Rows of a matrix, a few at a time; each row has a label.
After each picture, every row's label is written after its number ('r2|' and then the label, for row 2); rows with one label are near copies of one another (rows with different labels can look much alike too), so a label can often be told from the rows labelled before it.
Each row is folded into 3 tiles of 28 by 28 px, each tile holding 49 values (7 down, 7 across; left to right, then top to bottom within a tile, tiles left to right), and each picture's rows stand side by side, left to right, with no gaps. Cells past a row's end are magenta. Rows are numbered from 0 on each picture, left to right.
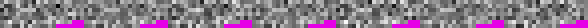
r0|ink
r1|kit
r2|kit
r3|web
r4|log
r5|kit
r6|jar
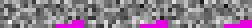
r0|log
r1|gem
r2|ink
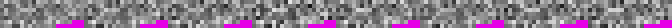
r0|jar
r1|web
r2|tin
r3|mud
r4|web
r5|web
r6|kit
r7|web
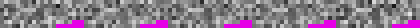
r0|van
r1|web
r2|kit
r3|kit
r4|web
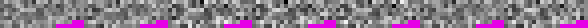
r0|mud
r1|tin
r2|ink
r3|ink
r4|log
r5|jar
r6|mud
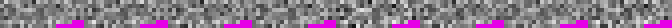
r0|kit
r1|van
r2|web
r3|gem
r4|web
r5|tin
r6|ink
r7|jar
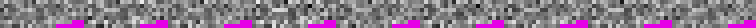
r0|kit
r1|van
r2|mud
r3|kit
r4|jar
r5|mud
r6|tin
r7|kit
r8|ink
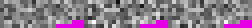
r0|jar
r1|gem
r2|jar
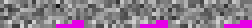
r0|tin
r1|ink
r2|ink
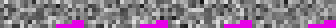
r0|van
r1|gem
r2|web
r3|jar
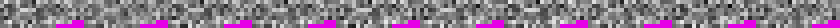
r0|ink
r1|mud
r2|tin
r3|kit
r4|web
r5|kit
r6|kit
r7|ink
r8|gem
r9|web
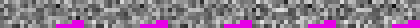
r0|van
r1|mud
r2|web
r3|kit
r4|kit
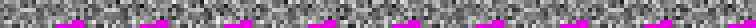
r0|web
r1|kit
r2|ink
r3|ink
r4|jar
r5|van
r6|tin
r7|web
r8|tin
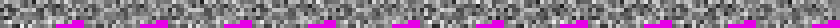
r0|tin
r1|tin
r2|kit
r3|log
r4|mud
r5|van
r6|ink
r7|jar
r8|jar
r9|ink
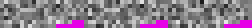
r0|tin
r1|van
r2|jar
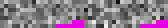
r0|ink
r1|mud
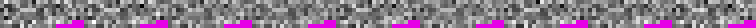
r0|tin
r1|log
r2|gem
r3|kit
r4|gem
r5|web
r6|mud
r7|tin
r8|kit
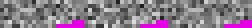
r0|jar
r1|gem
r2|web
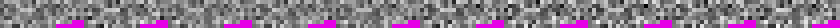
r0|jar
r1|web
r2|web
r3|mud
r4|kit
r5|mud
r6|ink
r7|van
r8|ink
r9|web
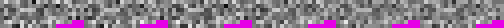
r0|van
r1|web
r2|gem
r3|tin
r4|log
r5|jar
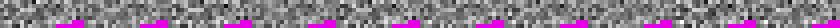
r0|mud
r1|jar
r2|van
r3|jar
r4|ink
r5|log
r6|van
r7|tin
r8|mud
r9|web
